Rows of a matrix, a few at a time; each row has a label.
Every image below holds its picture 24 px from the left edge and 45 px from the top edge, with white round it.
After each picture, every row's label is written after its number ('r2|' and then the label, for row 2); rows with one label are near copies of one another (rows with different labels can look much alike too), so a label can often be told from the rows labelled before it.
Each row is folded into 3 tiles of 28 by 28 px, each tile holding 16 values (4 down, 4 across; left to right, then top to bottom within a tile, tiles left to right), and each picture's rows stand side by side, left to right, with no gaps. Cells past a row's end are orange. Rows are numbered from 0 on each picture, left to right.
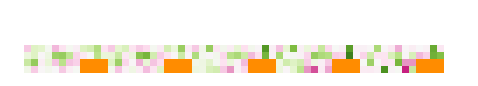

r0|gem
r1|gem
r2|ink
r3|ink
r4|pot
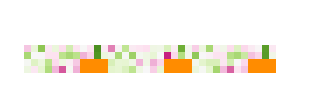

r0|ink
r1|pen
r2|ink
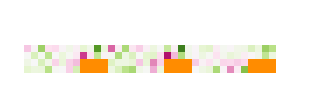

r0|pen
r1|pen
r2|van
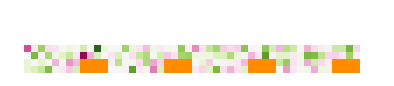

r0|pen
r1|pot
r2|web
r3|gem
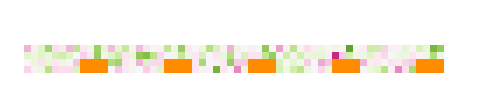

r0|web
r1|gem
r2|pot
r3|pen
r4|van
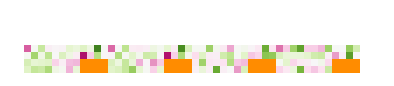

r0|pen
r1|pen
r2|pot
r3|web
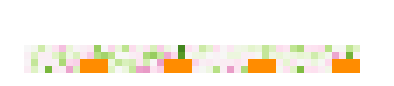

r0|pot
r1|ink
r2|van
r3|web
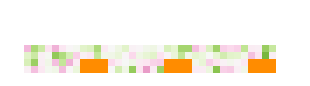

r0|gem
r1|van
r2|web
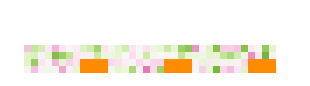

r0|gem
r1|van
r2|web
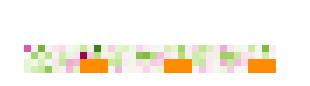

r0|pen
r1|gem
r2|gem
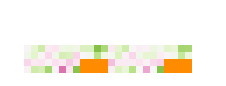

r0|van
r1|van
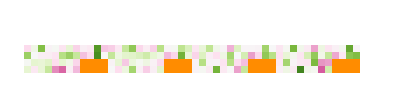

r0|ink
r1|web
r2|pot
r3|pot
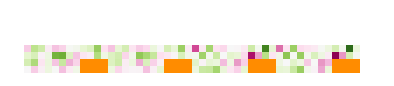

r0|gem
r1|gem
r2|pen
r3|pen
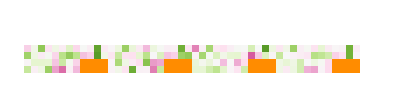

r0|ink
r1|pot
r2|pen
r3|ink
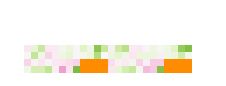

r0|van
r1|van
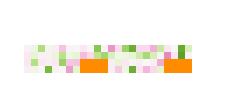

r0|pot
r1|web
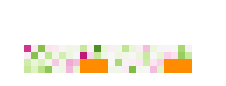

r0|pen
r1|pot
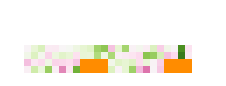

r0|van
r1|ink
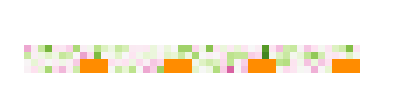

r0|web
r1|van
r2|ink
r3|gem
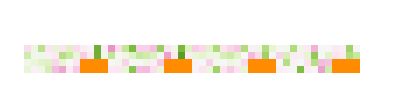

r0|ink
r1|web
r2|web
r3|pot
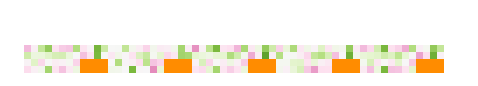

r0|web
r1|pot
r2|web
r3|ink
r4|web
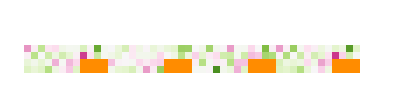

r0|pen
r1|van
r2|pot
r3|pen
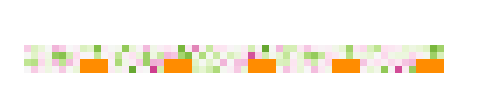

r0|gem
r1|pot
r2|pen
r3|gem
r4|van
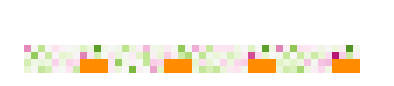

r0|pen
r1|pot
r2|pen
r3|pen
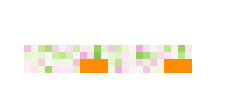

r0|web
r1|gem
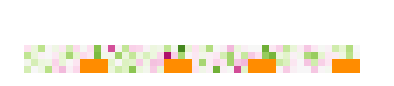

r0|ink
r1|pen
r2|pot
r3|gem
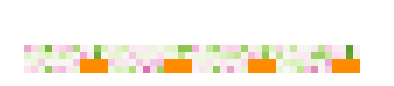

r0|web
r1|van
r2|web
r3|ink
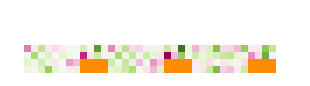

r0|pen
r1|pen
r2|web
